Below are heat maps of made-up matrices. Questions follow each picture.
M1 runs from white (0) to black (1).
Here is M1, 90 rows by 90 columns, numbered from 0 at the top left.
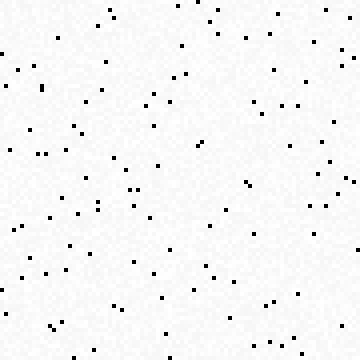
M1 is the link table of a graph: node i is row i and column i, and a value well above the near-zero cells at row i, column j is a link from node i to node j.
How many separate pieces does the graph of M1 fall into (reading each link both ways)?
7
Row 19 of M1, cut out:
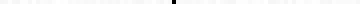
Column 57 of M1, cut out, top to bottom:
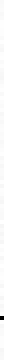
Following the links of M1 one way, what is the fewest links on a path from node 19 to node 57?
3
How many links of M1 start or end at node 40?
2
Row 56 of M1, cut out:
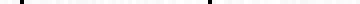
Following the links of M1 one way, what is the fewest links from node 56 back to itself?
2
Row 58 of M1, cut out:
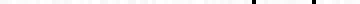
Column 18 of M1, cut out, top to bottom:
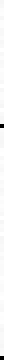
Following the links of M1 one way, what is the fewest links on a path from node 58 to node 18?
6
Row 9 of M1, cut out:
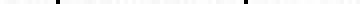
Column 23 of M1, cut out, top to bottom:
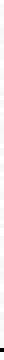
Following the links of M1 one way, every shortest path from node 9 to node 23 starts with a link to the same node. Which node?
node 61
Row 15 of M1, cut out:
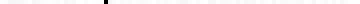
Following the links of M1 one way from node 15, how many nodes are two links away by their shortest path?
3
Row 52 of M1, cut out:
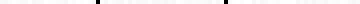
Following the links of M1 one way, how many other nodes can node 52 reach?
3
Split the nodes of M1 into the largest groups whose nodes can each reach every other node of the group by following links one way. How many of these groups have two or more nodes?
8
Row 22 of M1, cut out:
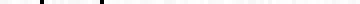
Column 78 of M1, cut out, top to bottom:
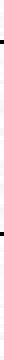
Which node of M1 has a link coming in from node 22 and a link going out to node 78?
node 10
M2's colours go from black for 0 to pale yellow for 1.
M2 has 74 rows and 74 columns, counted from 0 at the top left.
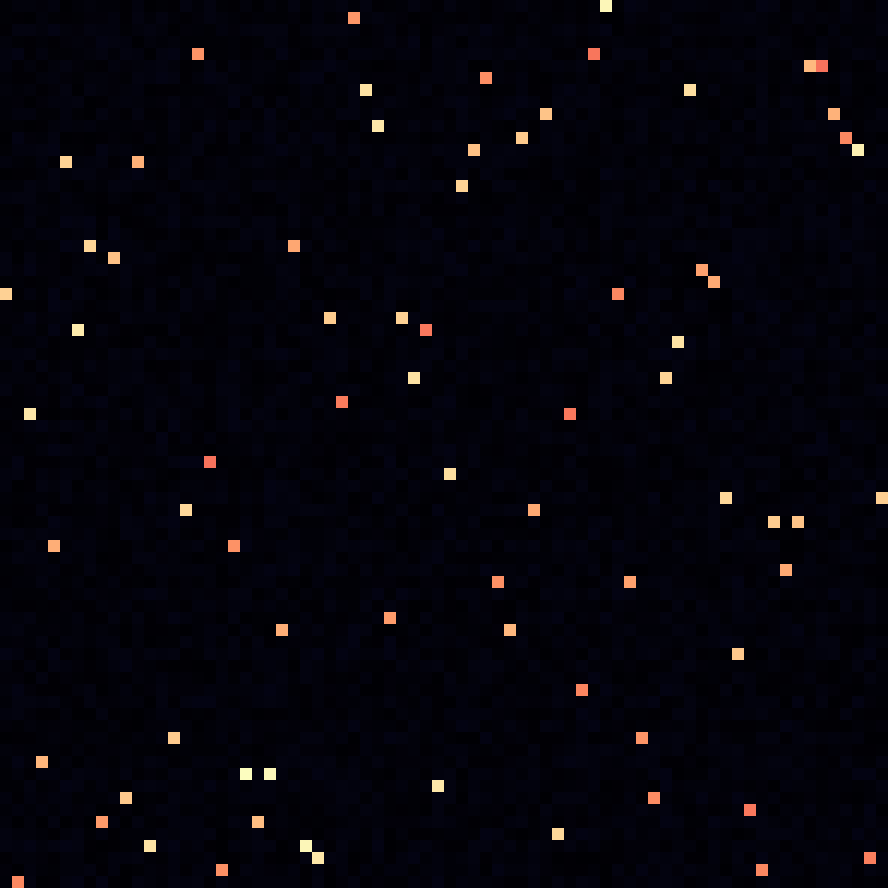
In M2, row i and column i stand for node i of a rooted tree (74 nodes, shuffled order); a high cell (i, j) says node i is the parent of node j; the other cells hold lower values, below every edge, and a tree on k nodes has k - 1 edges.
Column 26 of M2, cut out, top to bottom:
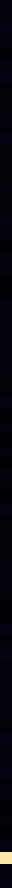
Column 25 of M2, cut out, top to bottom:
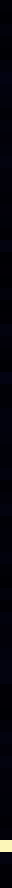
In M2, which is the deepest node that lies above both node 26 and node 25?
70
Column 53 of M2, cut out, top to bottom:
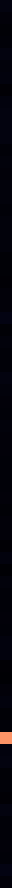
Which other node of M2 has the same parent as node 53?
14
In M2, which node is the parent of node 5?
13
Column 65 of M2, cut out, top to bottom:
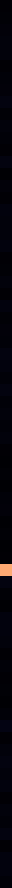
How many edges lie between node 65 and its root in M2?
8
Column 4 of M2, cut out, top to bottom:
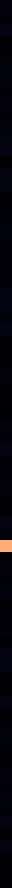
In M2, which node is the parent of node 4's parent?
9
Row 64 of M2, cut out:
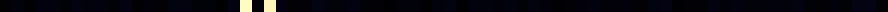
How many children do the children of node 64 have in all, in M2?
3
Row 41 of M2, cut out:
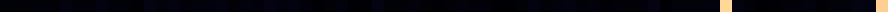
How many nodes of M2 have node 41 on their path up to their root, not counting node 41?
4
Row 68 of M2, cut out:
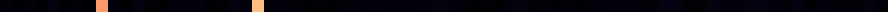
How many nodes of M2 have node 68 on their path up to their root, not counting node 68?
10
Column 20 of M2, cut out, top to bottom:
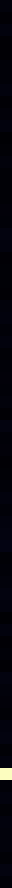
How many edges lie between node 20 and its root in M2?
4
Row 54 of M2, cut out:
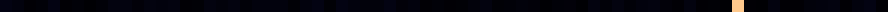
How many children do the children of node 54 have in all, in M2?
2
